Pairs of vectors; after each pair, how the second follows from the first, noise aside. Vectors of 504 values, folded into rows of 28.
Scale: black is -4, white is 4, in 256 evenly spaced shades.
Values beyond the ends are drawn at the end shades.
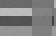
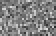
shuffled.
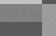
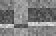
wrapped around.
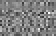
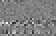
reversed, partly zeroed.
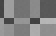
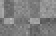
negated, shrunk.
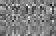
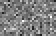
shuffled.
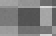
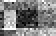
reversed, scaled up.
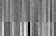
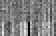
copied.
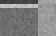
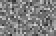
shuffled.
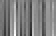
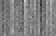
reversed, negated, shrunk.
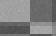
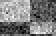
scaled up.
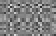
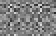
copied.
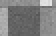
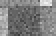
copied.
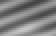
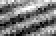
reversed, scaled up.
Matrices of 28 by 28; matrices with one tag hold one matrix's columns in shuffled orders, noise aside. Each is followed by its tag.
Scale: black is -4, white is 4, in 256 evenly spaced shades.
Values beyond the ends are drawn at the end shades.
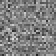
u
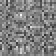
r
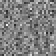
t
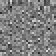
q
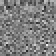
q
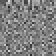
q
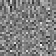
q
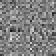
u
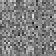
r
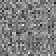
t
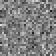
t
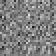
r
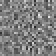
r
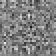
r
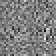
u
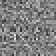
u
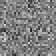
u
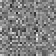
u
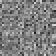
t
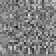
r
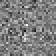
u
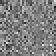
q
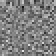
q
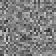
u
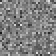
t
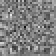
r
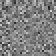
q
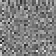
q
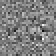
u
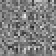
r
